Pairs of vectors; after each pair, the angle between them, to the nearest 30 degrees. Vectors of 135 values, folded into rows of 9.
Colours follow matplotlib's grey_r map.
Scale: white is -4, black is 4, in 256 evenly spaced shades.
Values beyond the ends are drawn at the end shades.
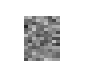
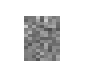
90 degrees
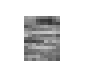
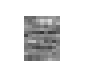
150 degrees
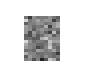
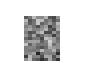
60 degrees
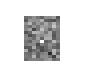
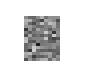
90 degrees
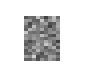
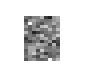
90 degrees
